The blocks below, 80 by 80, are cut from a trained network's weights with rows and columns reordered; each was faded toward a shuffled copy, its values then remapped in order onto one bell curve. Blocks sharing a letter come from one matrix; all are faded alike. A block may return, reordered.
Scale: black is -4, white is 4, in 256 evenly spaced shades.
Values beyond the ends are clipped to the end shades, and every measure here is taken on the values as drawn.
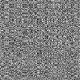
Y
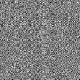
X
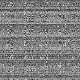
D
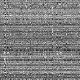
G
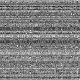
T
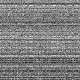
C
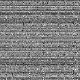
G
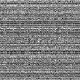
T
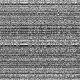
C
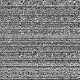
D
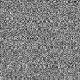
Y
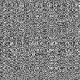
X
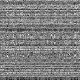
T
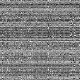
G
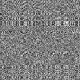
X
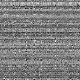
G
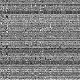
G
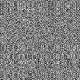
X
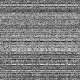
C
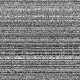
C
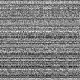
C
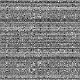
D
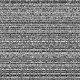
C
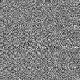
Y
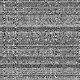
D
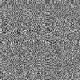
Y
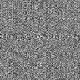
Y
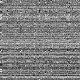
G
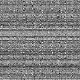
G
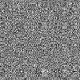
Y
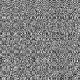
X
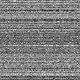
T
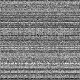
C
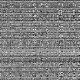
D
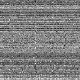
T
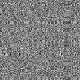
Y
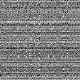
G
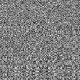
Y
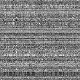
T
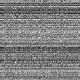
C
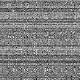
D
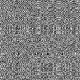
X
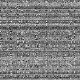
D
